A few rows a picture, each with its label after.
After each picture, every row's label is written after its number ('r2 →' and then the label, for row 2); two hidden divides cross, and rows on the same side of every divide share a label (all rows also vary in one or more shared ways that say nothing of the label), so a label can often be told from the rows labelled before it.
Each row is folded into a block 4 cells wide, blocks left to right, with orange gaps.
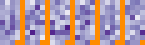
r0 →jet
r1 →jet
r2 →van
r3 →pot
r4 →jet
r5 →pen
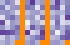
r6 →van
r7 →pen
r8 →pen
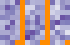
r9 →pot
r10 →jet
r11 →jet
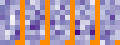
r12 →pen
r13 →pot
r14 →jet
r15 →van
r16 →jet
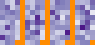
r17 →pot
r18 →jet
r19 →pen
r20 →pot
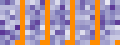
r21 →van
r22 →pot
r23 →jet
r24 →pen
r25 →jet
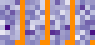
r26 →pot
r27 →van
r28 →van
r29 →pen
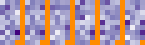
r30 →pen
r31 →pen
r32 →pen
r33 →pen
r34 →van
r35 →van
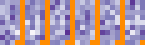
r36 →jet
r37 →pen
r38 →pen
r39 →jet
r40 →van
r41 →pen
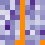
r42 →pot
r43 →pen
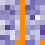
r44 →pot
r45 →pen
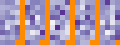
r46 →van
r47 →pen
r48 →pot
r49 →jet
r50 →pen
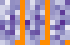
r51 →jet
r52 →jet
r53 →pot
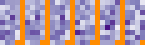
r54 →jet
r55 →jet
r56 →jet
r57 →van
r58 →pot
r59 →van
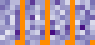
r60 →pen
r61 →pen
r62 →van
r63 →pot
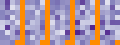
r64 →pen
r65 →van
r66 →pen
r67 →van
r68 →jet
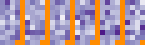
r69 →pen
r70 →van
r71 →pen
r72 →pot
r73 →van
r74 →van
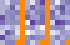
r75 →jet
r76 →pot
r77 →pot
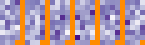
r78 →pot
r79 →pen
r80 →jet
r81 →pot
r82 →pen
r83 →van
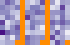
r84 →van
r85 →pot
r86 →jet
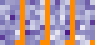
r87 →jet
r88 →van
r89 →pen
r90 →van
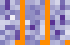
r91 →pen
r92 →pot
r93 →jet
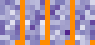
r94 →van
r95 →pot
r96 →pen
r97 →van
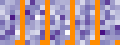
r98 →jet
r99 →pen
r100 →jet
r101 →jet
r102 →van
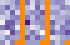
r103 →pot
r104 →jet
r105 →van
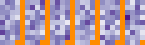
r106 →van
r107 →pot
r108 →pen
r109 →pot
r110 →pot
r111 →jet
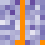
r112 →pot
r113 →pen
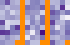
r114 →van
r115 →pen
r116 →van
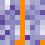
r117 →jet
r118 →pot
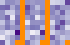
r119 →pen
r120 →pen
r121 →pot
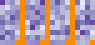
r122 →jet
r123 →pot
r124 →van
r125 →jet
